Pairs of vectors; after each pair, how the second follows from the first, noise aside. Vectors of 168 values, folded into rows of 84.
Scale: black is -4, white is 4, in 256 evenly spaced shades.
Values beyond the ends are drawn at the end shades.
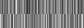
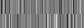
reversed, negated, partly zeroed.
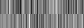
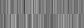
wrapped around, negated, shrunk.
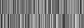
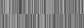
reversed, shrunk.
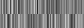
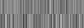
wrapped around, negated, shrunk.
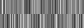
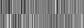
wrapped around, negated, partly zeroed.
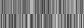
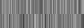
wrapped around, negated, shrunk.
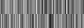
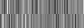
wrapped around, negated, partly zeroed.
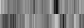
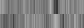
shrunk.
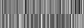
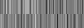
wrapped around, negated, partly zeroed.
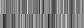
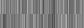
shrunk.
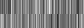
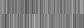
reversed, shrunk.
